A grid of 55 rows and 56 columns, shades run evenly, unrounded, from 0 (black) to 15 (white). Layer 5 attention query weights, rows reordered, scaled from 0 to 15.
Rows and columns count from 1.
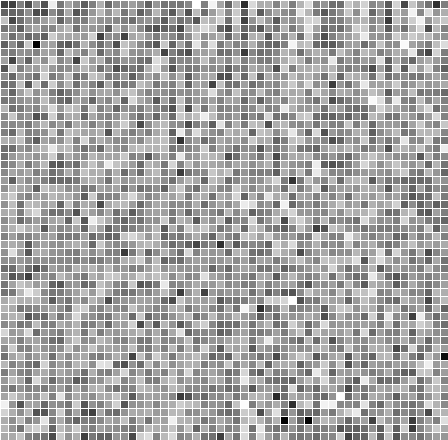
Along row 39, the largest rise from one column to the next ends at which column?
31
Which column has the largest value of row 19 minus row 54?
7
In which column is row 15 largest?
26
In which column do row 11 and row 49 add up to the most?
37
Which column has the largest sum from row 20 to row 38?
47
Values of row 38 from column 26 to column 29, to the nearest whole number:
9 10 5 7
